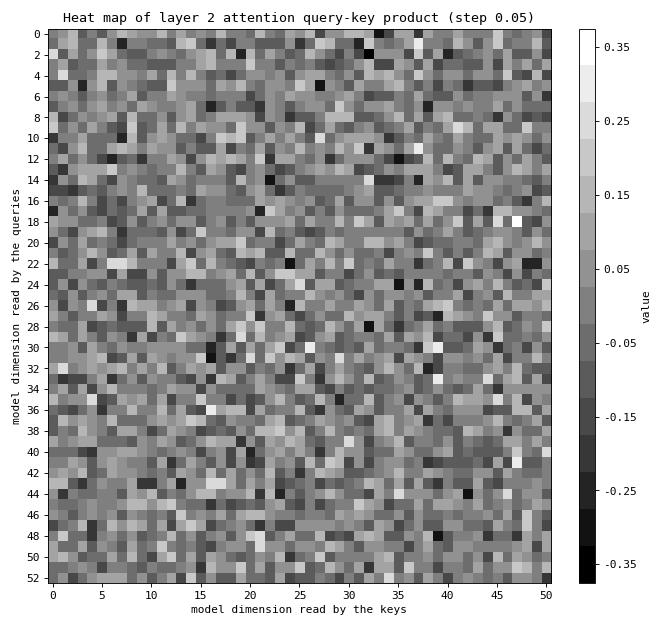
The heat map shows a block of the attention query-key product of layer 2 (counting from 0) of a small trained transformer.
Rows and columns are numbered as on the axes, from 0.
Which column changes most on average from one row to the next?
32
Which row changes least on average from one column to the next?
15
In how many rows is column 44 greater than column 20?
23
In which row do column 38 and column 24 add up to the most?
21
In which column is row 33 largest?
39
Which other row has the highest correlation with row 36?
51
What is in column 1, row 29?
0.1
